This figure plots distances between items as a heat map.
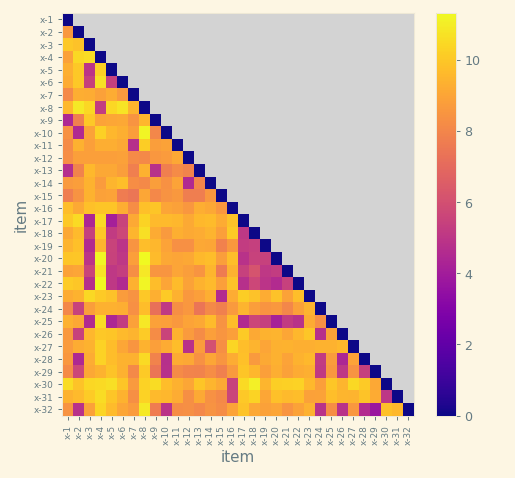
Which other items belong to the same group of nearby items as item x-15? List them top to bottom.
x-23
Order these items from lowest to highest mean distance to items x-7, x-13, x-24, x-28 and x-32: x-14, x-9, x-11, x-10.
x-10, x-9, x-11, x-14
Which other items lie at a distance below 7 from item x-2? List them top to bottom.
x-10, x-24, x-26, x-28, x-29, x-32
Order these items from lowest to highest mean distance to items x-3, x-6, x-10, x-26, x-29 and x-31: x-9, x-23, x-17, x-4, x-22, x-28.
x-28, x-22, x-17, x-9, x-23, x-4
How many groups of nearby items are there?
8
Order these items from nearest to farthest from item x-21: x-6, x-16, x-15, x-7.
x-6, x-15, x-7, x-16
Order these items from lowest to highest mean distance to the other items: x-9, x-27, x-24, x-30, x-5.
x-24, x-5, x-9, x-27, x-30
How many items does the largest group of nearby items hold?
10
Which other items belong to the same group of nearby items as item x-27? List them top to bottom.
x-12, x-14
